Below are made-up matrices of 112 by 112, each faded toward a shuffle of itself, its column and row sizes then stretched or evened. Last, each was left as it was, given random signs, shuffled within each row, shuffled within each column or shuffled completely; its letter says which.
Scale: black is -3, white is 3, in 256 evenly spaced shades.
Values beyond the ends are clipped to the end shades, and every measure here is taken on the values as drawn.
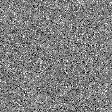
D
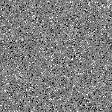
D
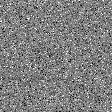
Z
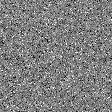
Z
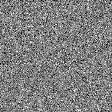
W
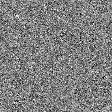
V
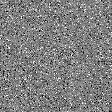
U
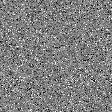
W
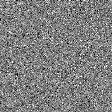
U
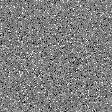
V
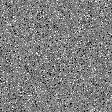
Z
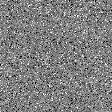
D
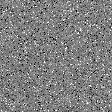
V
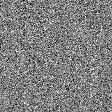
V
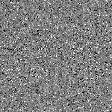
U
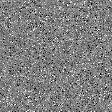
U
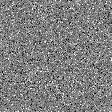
W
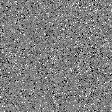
D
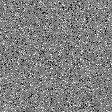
D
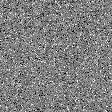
Z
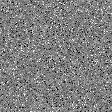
W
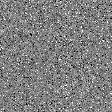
D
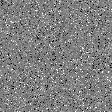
V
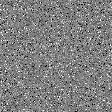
U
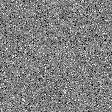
Z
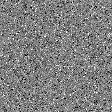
V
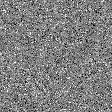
Z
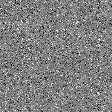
V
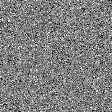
U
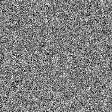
D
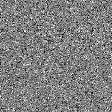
U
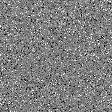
V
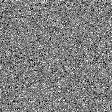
W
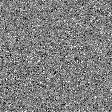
W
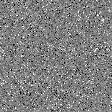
W
